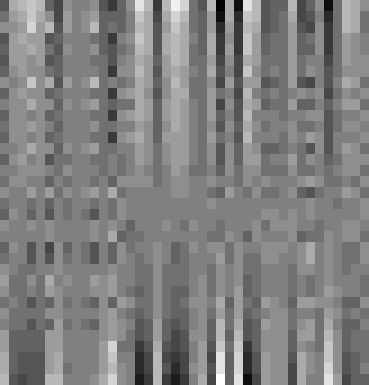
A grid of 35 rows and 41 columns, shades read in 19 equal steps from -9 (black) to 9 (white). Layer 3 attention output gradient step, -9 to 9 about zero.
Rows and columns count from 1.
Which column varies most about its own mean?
25
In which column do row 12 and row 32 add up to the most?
13
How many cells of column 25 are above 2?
7
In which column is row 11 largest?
28
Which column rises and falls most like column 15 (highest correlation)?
36
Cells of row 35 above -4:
30
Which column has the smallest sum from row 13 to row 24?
6
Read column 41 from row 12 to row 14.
0 1 -1
